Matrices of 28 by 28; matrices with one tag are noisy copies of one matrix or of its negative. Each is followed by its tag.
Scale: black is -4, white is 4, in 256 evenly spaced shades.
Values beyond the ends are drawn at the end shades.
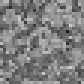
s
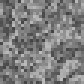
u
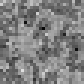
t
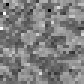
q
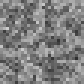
q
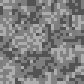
u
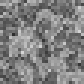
t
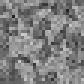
t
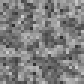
q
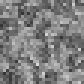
t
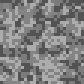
q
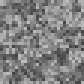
s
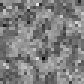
t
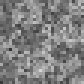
u
